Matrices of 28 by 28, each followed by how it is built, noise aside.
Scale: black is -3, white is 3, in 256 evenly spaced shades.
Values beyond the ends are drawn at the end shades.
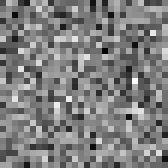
noise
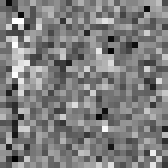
uneven columns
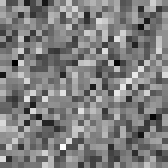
Hankel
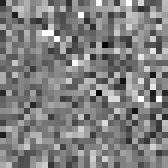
upper triangular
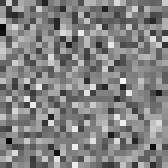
noise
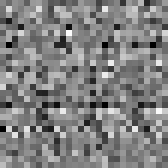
repeating columns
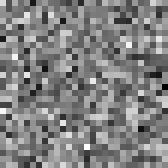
noise
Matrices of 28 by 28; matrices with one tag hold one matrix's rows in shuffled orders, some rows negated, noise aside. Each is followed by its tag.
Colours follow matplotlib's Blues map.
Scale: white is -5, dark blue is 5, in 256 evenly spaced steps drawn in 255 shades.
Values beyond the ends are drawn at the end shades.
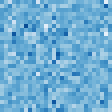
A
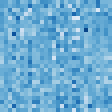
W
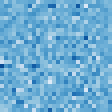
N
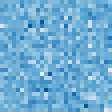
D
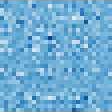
N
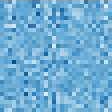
A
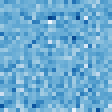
N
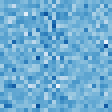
A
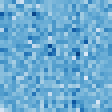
N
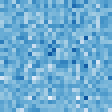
N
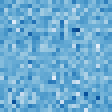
W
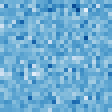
N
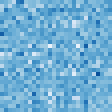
N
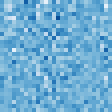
A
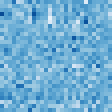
N
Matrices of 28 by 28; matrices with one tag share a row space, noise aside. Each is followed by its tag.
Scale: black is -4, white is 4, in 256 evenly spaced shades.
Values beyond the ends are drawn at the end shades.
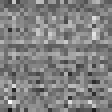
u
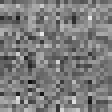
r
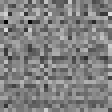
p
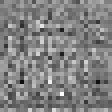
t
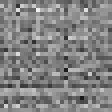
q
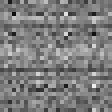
u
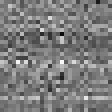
t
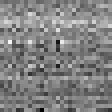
r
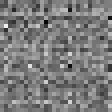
p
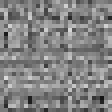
p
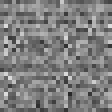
u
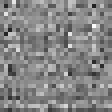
u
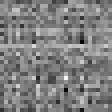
q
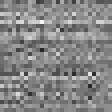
r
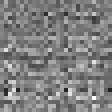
u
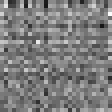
p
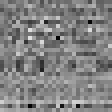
r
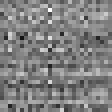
t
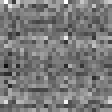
u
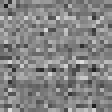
u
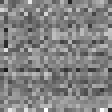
p
